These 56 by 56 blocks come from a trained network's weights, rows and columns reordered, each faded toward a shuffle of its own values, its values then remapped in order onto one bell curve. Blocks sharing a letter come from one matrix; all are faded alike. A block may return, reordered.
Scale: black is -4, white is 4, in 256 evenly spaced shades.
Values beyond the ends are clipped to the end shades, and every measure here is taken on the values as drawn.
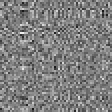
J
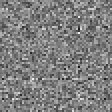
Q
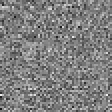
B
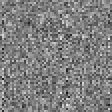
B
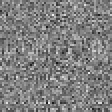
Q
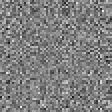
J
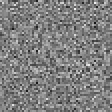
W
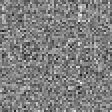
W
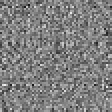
Q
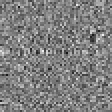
W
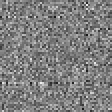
Q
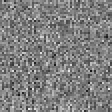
B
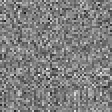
W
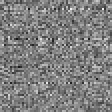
Q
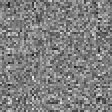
B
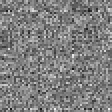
Q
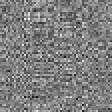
J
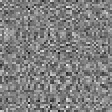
J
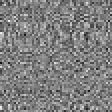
J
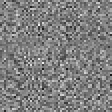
J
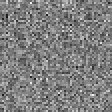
W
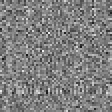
W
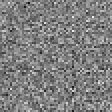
W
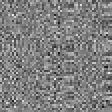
J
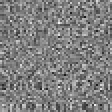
W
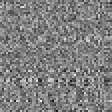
Q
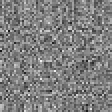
W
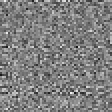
Q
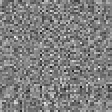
J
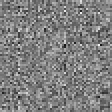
B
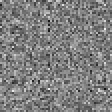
B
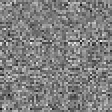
Q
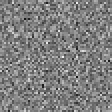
W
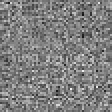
W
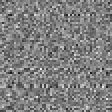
Q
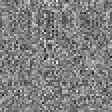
W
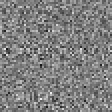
Q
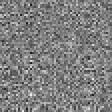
B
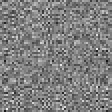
J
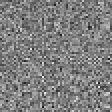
B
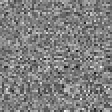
Q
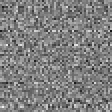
Q
